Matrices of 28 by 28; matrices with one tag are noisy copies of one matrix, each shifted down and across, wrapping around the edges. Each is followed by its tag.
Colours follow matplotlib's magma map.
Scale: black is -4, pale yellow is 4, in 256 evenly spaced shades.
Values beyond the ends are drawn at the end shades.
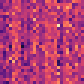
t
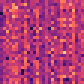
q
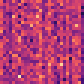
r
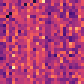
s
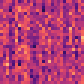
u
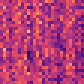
t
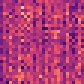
q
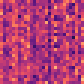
s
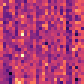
u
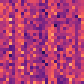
t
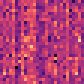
u
